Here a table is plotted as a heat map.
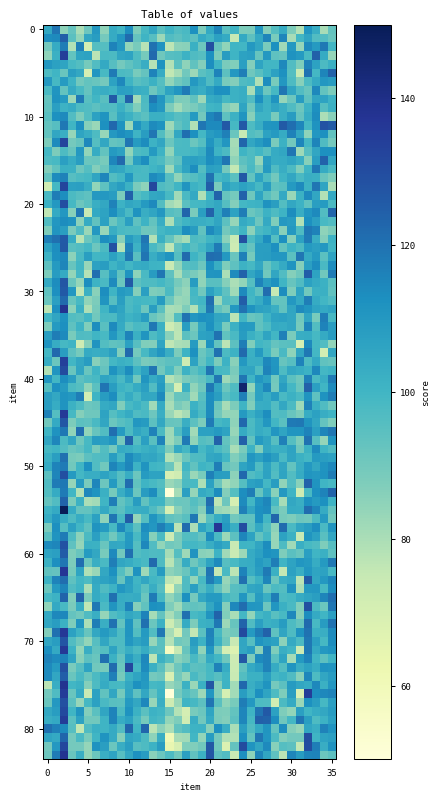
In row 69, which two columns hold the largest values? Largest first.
2, 24
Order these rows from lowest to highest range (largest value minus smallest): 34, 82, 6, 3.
6, 34, 3, 82
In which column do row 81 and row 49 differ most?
32
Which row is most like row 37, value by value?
19
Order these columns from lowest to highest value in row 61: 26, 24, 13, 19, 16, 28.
16, 19, 24, 26, 28, 13
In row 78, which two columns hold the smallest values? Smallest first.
17, 16
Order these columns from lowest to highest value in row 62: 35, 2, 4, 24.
35, 4, 24, 2
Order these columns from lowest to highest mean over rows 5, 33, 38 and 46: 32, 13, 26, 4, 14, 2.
14, 26, 13, 4, 32, 2
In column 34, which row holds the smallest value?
37
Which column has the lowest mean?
15
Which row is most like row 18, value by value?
3
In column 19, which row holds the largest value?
11
